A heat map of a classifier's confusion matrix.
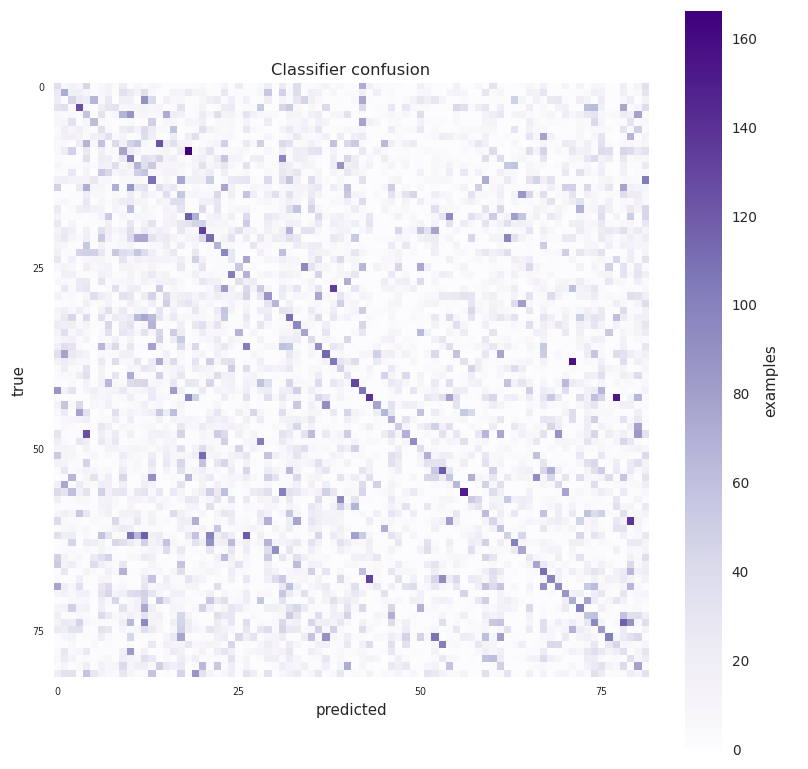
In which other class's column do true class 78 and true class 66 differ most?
10
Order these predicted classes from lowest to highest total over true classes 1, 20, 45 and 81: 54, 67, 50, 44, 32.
54, 44, 67, 32, 50
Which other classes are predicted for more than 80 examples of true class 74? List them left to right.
12, 78, 79
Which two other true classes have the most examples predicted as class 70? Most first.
56, 41
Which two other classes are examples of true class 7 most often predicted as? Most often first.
67, 79
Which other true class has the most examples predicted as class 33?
60
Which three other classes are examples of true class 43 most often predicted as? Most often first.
77, 18, 54
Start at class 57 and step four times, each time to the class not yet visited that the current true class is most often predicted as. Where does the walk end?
36
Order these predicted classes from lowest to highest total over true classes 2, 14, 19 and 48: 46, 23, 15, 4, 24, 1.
1, 24, 15, 46, 23, 4
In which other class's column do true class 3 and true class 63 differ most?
21
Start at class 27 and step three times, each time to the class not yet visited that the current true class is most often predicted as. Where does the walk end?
31
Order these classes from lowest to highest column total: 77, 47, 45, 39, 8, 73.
45, 47, 77, 8, 39, 73
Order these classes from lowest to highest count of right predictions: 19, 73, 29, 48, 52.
52, 19, 73, 48, 29
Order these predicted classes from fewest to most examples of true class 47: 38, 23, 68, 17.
38, 23, 17, 68
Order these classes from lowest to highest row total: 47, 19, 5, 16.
5, 16, 47, 19
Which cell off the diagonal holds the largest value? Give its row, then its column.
9, 18
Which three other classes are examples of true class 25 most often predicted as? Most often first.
34, 50, 42
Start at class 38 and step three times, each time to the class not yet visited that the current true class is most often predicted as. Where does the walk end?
46
